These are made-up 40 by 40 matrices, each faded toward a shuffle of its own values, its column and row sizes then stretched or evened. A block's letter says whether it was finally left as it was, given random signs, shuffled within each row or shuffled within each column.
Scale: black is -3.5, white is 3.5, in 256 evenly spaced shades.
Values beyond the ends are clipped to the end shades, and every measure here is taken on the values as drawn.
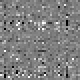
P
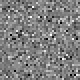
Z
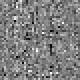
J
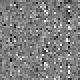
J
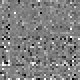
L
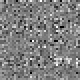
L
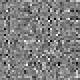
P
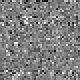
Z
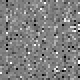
J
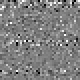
Z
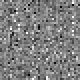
J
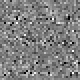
Z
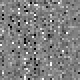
J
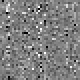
J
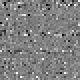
Z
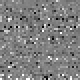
Z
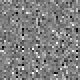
J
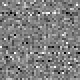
Z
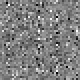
J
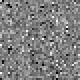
J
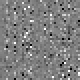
J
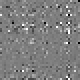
P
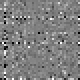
L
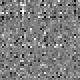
L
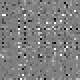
P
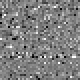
Z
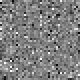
J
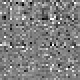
P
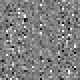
J
